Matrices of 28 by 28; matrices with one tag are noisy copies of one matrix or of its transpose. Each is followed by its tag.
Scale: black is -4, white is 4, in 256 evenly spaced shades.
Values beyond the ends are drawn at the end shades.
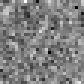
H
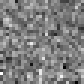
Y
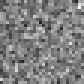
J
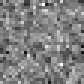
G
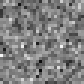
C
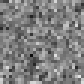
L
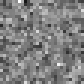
G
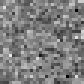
L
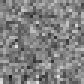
L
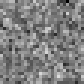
Y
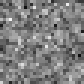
G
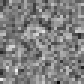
J
